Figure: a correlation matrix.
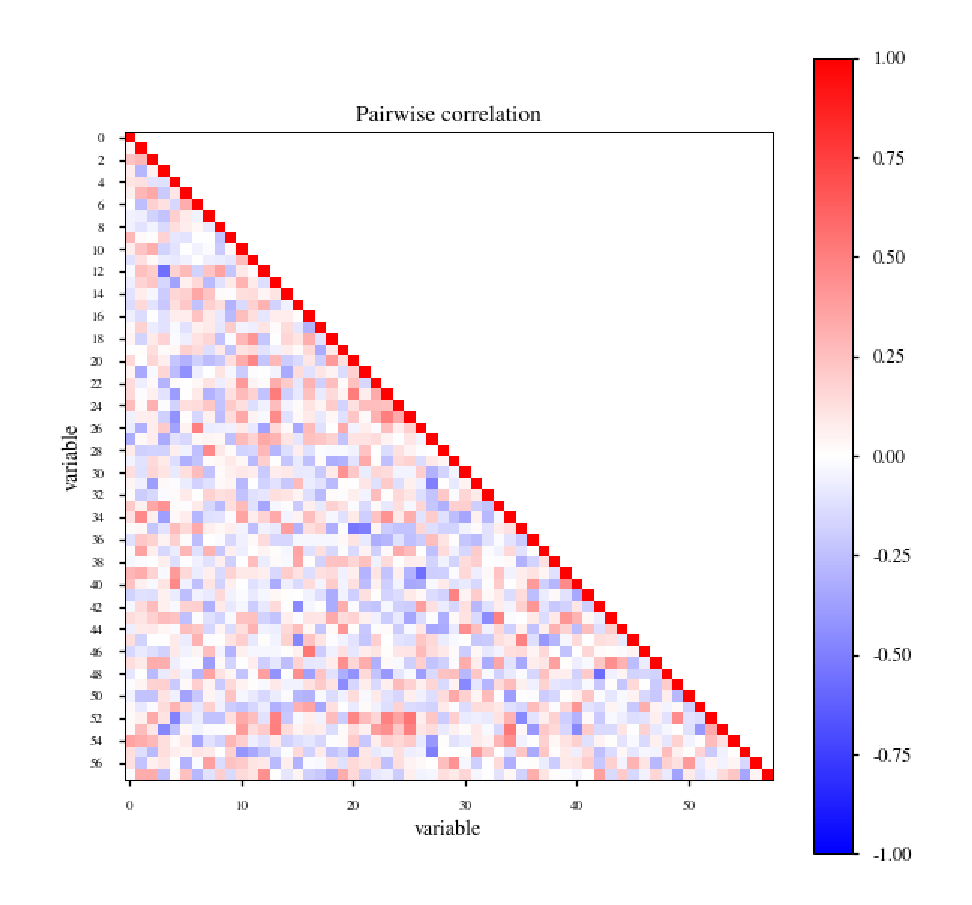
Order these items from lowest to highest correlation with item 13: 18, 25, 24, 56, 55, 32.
56, 55, 18, 32, 24, 25
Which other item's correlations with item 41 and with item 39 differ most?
40
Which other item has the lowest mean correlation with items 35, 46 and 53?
3
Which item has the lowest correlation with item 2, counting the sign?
31
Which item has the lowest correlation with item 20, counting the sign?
35
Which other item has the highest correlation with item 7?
28
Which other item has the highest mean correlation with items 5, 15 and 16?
51
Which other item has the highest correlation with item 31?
55
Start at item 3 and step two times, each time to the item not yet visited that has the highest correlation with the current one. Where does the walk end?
43
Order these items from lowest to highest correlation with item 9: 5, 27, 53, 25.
27, 5, 53, 25
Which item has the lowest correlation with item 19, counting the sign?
49
